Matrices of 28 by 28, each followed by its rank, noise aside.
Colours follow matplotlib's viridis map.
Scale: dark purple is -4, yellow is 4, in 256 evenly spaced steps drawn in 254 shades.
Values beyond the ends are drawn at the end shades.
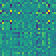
three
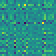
three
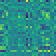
three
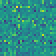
four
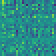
four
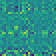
three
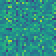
four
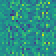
six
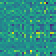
four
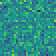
eight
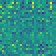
four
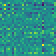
three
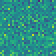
eight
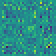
four
